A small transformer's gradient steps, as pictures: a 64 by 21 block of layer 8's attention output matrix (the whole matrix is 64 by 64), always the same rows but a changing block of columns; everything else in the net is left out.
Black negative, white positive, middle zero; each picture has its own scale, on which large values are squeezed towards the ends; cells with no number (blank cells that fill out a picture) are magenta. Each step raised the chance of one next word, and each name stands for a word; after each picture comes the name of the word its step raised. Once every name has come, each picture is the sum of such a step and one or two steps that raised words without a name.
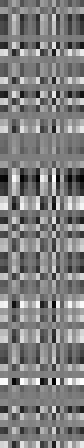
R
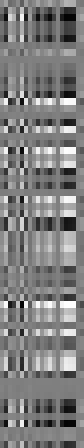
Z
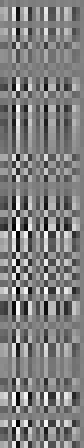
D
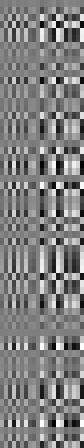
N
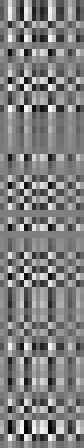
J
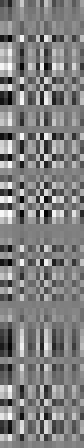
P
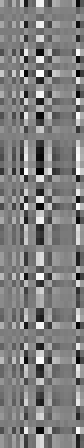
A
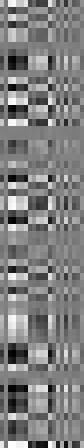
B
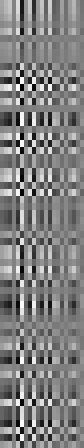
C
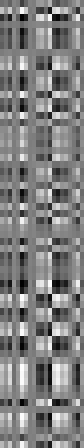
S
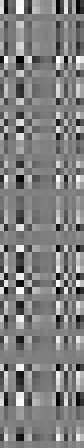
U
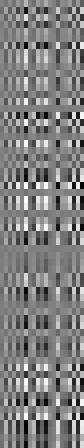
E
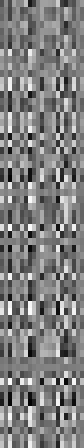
R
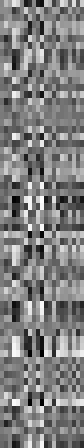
P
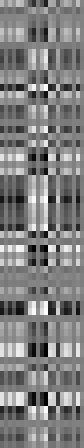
D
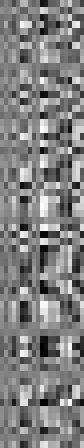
N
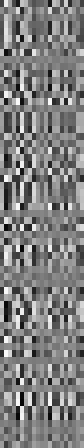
A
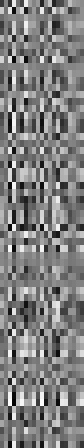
B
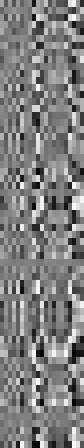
B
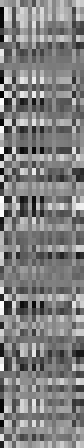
Z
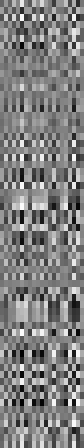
D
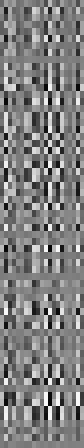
C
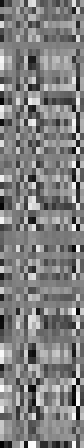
B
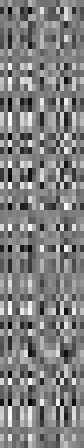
C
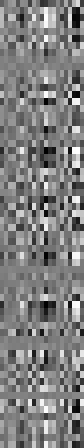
Z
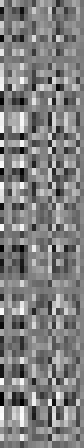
C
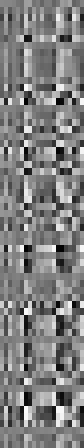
Z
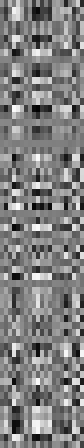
J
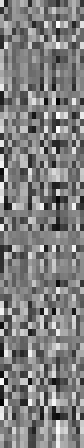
E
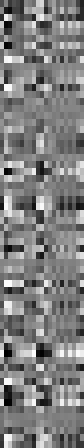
U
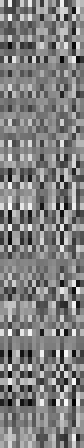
U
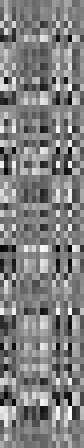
N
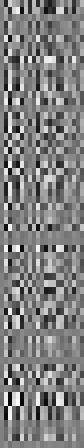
U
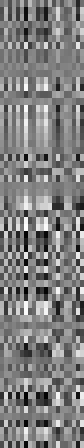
D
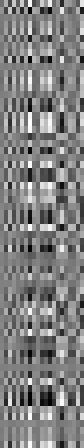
B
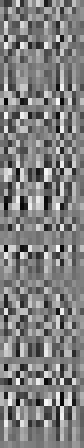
E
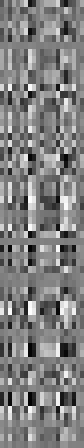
D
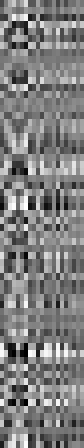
N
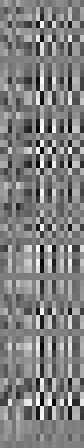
N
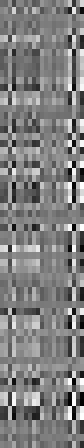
E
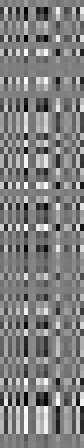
J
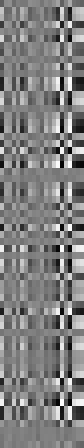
N
